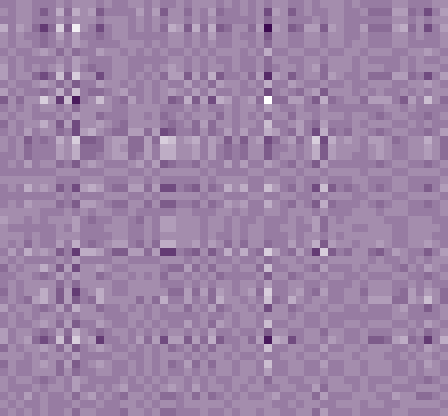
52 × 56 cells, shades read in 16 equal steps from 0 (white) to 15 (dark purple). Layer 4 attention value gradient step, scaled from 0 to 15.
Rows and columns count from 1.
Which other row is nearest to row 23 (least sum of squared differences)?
40
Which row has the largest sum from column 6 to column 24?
32
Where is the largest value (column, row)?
34, 4
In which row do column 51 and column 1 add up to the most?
13
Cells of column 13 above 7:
29
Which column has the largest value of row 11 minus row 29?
10
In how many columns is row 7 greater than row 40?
13
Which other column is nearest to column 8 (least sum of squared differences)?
27
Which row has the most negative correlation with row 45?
14
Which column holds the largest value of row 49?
41
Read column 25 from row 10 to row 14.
6 8 6 10 8
